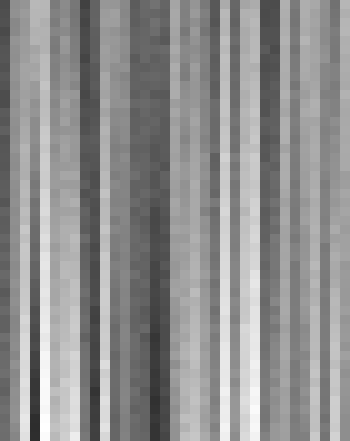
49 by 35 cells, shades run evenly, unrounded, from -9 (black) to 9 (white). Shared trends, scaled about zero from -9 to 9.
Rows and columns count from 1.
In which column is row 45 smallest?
16
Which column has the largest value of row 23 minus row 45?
4
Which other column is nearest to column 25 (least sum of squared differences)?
11
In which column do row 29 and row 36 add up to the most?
5
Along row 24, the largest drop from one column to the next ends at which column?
27
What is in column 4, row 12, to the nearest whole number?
1
